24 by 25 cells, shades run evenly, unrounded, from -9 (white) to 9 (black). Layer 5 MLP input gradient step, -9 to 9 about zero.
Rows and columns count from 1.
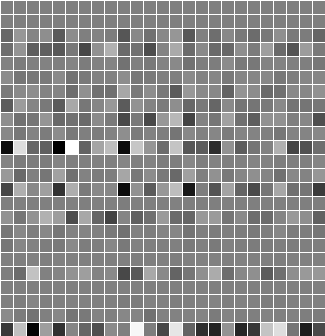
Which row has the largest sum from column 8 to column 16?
14
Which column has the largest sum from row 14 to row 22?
10
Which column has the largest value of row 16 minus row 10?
9
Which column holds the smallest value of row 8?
6
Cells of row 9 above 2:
5
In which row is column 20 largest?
24
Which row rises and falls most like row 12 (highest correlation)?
13
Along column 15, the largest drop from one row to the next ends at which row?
15
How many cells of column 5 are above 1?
7
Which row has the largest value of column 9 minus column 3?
16
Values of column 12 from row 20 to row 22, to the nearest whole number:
-3 0 0
